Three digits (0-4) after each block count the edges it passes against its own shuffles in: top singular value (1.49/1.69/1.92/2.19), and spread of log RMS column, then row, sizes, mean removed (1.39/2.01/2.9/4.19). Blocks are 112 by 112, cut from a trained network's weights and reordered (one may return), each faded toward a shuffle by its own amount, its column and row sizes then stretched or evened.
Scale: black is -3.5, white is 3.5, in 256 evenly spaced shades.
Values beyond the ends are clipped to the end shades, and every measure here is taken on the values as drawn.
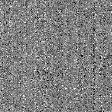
0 2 1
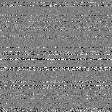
2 0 4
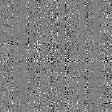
2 4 2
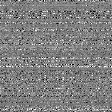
1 1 4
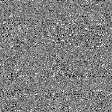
2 1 2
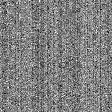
3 0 0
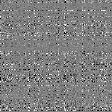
0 3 4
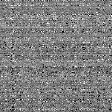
2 2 3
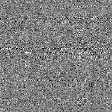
1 1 3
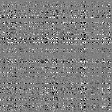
1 3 4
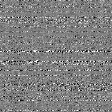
0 0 4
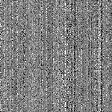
4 3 0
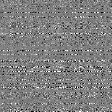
1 2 4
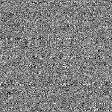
1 0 3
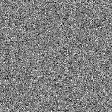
1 0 1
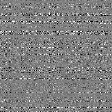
1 2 4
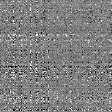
2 3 3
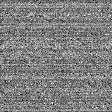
3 0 1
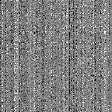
4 3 2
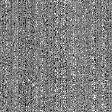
2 3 1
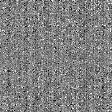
2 1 2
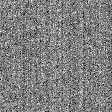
1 0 0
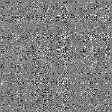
0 3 3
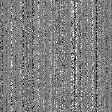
4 4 0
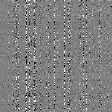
2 4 1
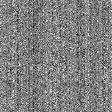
2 2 0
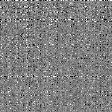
1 2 3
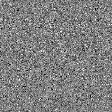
0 1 2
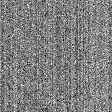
3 0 0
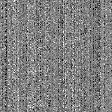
4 3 1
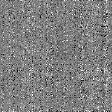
0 3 2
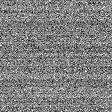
2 0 0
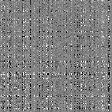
4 4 3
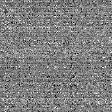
2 2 2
